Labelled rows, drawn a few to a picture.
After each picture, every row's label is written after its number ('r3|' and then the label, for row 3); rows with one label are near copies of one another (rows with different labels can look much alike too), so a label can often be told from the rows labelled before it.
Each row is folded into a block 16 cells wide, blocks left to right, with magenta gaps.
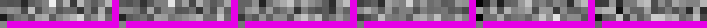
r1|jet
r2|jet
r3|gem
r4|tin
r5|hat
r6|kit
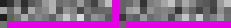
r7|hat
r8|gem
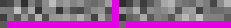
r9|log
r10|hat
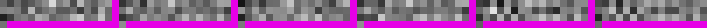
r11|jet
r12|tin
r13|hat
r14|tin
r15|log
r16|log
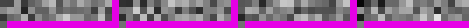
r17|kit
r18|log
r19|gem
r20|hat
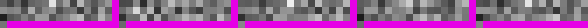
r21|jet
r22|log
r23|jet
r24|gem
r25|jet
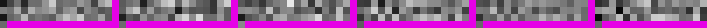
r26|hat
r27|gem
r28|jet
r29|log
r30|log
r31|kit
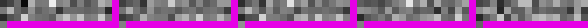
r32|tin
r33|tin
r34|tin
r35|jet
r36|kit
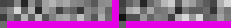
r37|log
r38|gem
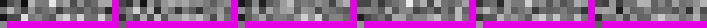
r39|tin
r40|log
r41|hat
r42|jet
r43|tin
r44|kit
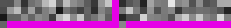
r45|gem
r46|tin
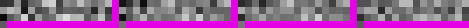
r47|kit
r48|hat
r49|hat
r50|kit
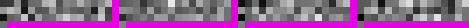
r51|kit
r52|jet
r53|hat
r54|gem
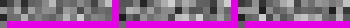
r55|hat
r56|gem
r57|kit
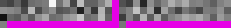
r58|jet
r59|log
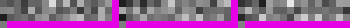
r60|jet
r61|hat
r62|tin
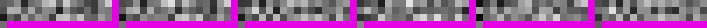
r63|gem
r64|gem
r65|log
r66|tin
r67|hat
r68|log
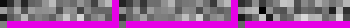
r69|hat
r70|hat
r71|kit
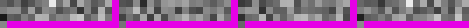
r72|jet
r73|log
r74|kit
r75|jet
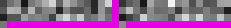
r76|gem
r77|tin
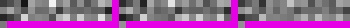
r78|tin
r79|tin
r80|tin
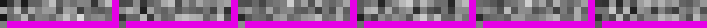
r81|hat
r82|kit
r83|jet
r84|gem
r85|jet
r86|log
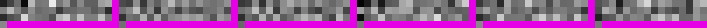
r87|tin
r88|log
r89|log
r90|hat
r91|tin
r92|gem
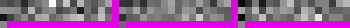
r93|jet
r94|hat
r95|hat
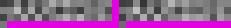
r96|log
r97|log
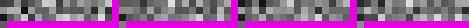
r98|kit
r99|jet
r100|hat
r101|tin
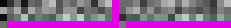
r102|hat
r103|gem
